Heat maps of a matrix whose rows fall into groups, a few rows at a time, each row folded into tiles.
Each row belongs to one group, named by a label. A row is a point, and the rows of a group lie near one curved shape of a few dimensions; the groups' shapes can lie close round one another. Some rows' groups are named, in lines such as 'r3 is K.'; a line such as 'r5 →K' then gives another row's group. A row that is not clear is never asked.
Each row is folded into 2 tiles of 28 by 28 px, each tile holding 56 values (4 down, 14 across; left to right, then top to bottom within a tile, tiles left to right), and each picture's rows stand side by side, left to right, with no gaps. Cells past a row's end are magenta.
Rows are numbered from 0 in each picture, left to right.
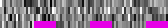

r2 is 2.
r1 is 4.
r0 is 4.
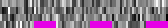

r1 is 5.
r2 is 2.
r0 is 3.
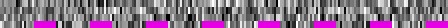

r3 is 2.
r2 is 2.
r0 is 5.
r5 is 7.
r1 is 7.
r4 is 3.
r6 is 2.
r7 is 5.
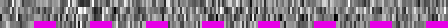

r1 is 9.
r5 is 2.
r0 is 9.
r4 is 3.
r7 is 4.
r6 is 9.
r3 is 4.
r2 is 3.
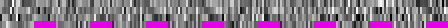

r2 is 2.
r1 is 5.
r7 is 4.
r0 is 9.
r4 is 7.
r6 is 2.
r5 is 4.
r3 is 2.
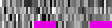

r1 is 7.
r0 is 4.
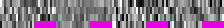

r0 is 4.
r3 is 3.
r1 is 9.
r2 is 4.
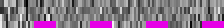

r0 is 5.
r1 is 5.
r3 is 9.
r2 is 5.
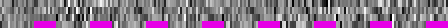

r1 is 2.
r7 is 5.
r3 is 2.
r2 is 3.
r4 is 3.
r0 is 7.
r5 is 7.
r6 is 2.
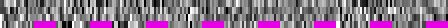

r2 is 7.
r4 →3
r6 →4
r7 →2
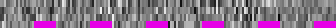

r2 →5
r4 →2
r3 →7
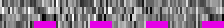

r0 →2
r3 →2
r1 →4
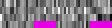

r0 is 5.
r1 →2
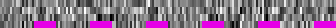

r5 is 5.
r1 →2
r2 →9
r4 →7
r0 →9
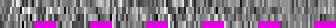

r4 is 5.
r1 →2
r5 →7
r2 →4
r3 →5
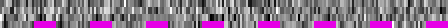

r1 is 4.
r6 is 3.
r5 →9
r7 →5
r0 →4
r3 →2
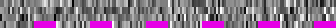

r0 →2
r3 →4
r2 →5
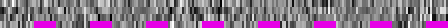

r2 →5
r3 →3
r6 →5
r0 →3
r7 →7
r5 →7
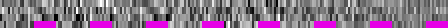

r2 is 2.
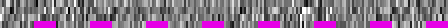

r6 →7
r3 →3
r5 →9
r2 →3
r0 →5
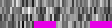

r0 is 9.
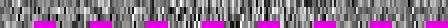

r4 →7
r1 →2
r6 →5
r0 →9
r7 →5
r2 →9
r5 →4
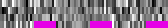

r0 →3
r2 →5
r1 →7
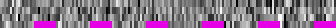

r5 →4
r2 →3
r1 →3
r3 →4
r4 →7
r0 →9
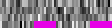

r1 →3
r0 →5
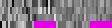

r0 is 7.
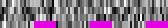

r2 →3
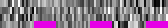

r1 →4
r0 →2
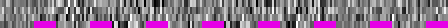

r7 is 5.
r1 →2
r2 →7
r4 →7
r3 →5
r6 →9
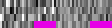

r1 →3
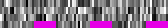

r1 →9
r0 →4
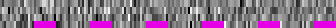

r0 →2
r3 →9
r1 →4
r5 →5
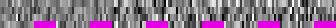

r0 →9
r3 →2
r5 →2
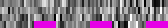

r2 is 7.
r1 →4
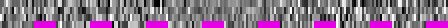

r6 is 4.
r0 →4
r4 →9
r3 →5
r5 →2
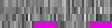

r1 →7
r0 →9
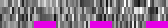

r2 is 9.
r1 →4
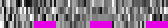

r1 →9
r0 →4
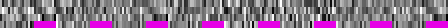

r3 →5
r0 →2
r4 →5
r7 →2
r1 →5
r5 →4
